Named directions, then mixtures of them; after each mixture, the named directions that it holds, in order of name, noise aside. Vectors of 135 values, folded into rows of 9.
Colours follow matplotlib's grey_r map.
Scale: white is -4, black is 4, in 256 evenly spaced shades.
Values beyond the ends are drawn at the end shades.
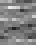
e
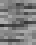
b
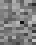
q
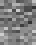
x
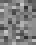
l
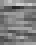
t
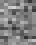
e, l.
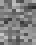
q, x.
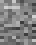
e, q.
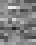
e, l.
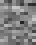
q, t.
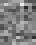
l, t.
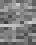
b, q.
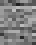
t, x.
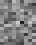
q.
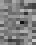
b, q.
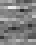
e.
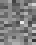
q.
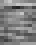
t.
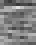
t.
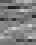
e.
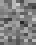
q, x.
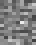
b, q.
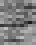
b, x.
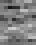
e.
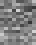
x.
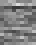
t, x.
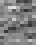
e, x.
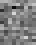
l, t.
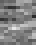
b, e.
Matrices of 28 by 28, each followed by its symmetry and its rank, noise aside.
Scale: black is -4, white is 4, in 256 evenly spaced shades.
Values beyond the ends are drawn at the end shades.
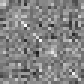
symmetric, rank six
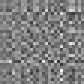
no symmetry, rank three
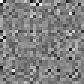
symmetric, rank six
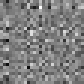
no symmetry, rank four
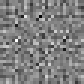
antisymmetric, rank six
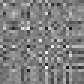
symmetric, rank three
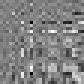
no symmetry, rank three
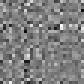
antisymmetric, rank four
